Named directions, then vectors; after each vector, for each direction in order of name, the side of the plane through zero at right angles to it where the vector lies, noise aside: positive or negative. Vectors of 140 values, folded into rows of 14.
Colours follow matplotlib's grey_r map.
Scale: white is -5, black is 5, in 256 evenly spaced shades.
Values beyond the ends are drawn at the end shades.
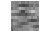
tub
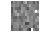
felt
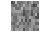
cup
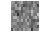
negative, negative, positive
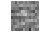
negative, positive, negative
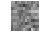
negative, positive, positive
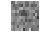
positive, negative, positive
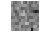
negative, negative, negative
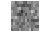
negative, negative, positive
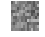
positive, positive, negative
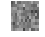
positive, negative, negative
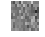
positive, negative, negative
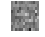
negative, positive, negative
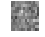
positive, positive, negative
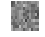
positive, negative, negative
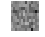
negative, negative, negative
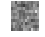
negative, positive, positive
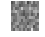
positive, positive, positive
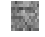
negative, positive, negative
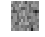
negative, negative, negative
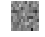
negative, negative, negative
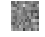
positive, negative, negative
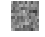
negative, negative, negative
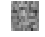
negative, negative, negative
